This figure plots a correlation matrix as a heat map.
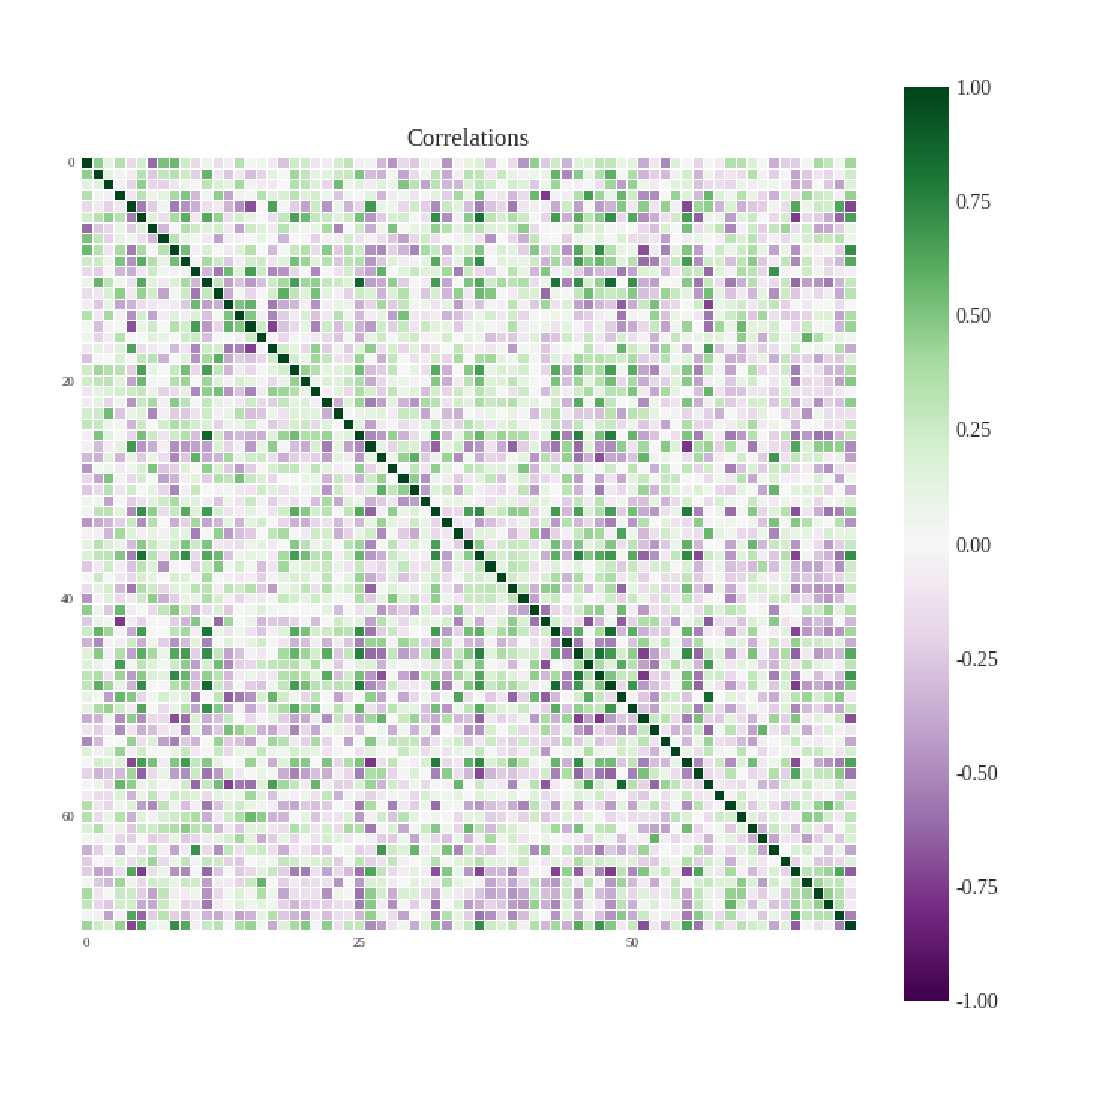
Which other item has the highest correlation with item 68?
59
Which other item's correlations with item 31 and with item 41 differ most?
42
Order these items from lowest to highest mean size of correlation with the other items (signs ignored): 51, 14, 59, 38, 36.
38, 14, 59, 51, 36
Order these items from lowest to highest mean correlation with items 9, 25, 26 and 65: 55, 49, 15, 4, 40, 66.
15, 55, 40, 66, 4, 49
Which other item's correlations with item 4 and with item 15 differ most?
17
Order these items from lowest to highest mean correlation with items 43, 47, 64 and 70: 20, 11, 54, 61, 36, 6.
54, 6, 61, 20, 11, 36
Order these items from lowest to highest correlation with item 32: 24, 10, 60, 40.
60, 10, 24, 40
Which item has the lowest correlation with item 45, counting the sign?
51
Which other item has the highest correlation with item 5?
36
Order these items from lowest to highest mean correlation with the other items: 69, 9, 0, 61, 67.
69, 67, 0, 61, 9
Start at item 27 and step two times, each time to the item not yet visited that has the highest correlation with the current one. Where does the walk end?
10
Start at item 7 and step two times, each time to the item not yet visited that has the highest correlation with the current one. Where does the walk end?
8
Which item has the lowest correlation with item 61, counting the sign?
26
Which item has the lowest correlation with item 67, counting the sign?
25
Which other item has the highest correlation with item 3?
46
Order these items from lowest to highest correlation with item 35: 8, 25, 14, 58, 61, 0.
14, 58, 0, 8, 25, 61
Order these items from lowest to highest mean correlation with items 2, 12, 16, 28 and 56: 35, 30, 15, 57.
15, 35, 57, 30
